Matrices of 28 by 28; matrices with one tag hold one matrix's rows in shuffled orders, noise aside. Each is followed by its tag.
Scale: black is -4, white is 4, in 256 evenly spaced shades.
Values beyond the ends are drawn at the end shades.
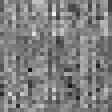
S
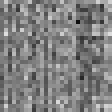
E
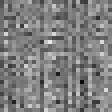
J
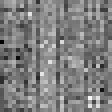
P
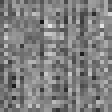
J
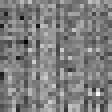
P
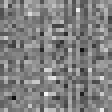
J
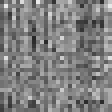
E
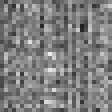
J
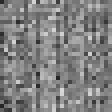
P
